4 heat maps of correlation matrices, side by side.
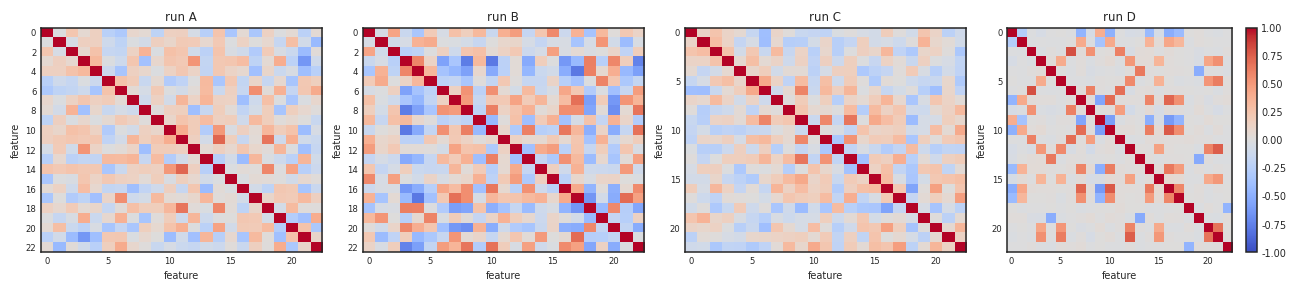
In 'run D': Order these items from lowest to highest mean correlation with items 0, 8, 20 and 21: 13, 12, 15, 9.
13, 9, 15, 12
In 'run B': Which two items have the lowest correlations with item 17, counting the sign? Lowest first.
4, 18
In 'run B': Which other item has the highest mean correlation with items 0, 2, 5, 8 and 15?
12
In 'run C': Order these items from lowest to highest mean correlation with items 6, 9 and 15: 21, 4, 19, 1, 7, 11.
1, 19, 4, 7, 21, 11
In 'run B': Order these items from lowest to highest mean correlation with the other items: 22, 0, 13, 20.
20, 13, 22, 0
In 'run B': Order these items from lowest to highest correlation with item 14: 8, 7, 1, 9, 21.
1, 8, 9, 7, 21
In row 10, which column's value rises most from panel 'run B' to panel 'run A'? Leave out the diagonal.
3
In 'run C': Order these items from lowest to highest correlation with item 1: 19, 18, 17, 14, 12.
12, 17, 18, 14, 19
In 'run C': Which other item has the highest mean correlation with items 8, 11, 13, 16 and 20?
9
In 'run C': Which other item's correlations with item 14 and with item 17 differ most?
13
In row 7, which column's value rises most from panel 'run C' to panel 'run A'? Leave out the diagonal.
18
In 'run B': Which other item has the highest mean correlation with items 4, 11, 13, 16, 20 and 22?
10
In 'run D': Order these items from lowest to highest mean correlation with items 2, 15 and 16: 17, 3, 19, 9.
9, 19, 3, 17
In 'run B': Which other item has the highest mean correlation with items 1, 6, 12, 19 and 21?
7
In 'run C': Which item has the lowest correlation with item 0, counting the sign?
6
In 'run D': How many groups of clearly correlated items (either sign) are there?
5
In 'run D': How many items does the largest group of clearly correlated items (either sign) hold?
8
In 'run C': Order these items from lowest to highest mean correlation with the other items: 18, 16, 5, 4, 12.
18, 12, 4, 5, 16
